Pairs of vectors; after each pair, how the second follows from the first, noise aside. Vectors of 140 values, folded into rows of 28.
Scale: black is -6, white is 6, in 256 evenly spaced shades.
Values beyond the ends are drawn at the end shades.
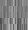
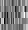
wrapped around, scaled up.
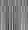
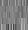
partly zeroed.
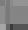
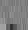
partly zeroed.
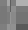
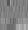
negated, partly zeroed.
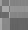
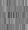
wrapped around, negated, partly zeroed.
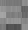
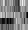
wrapped around, scaled up.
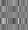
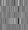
negated, partly zeroed.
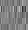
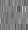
negated, partly zeroed.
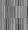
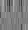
reversed, partly zeroed.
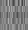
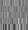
reversed, partly zeroed.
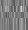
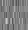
reversed, partly zeroed.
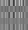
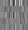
partly zeroed.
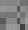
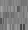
partly zeroed.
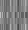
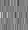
partly zeroed.
